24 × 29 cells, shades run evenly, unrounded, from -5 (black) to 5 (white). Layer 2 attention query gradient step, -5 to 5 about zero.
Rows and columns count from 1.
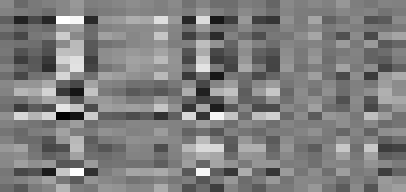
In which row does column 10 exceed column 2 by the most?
3
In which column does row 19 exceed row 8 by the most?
16
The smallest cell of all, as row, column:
15, 5
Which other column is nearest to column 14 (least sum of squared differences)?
2
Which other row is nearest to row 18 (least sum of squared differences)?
6
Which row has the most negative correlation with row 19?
13
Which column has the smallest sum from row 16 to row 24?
4
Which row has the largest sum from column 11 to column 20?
19
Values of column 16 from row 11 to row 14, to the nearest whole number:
0 2 -2 -4
